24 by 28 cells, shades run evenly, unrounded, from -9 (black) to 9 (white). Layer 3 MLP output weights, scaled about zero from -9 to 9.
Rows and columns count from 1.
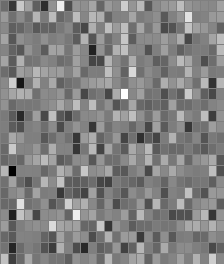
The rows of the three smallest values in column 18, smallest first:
13, 22, 17
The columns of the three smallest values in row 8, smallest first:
3, 27, 8
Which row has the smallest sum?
23
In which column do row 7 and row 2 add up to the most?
24
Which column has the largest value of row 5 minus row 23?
16
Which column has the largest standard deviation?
2
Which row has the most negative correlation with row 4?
7
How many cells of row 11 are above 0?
14
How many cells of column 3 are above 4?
3
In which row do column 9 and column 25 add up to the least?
11
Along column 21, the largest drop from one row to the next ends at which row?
9
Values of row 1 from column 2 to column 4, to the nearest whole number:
-5 5 2
